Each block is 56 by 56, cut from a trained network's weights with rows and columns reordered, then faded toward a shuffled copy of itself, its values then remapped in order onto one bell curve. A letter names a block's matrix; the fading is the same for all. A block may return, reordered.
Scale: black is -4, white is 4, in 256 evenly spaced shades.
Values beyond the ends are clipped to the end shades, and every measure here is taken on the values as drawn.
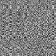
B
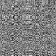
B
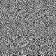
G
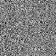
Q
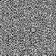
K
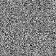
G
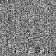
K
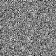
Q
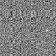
B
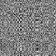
B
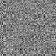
B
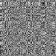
B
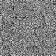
G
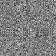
Q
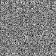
G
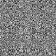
K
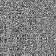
G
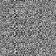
B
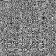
G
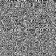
G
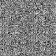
G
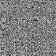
Q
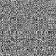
B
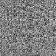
G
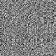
K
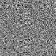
Q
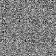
G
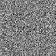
Q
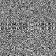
K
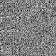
Q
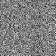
K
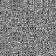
Q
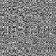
B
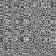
B
